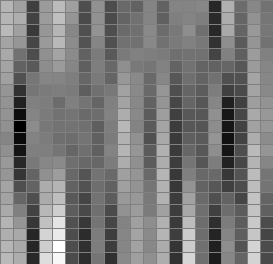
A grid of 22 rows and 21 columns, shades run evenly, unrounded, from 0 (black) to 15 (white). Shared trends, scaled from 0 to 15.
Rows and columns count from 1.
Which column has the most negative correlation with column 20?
6
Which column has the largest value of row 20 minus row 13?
2
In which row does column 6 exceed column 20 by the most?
1
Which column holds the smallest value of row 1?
17
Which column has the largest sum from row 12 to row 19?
20
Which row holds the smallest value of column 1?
12
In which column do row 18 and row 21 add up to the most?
5
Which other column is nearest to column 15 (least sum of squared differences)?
4
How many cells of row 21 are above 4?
16
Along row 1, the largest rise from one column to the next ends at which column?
18
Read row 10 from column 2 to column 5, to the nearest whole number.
1 8 7 7
